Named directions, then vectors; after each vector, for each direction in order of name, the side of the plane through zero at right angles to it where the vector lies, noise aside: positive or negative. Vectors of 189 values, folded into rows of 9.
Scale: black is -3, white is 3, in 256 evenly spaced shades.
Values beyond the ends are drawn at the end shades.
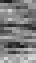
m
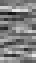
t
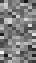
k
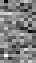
negative, positive, negative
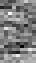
negative, positive, negative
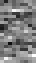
negative, positive, positive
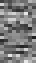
positive, positive, negative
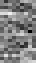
negative, positive, negative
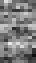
positive, negative, negative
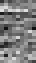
positive, positive, positive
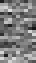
positive, positive, positive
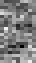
negative, positive, negative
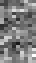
negative, positive, positive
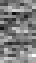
negative, positive, positive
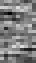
positive, negative, positive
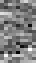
negative, positive, negative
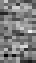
positive, negative, positive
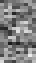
negative, positive, positive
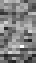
positive, negative, positive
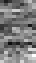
negative, positive, positive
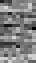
positive, positive, positive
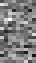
positive, positive, negative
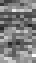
negative, positive, positive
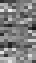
positive, positive, positive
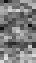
negative, positive, positive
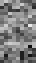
positive, negative, negative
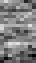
positive, negative, negative
